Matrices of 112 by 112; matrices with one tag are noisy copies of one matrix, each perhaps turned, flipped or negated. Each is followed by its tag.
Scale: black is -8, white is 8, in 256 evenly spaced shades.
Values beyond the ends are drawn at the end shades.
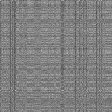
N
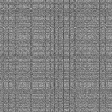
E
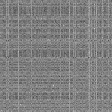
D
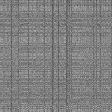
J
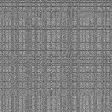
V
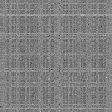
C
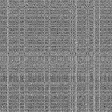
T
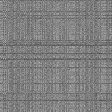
J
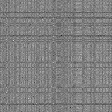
T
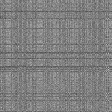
J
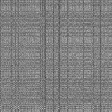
J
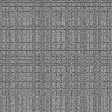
V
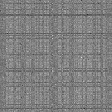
C
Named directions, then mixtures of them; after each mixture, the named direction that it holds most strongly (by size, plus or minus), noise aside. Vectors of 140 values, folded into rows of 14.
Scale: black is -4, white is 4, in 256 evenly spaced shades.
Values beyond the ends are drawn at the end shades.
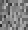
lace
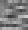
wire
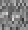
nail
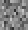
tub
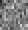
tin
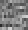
wire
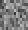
tub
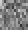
tin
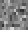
tub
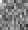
tin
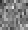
tin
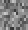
tub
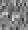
nail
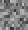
tub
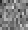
tin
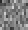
tin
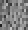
lace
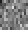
tin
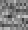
wire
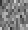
tin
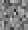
tub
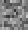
tub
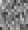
tin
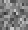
tub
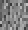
lace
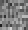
lace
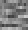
wire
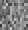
lace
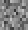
tub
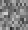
nail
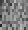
lace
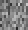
lace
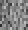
lace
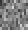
tin
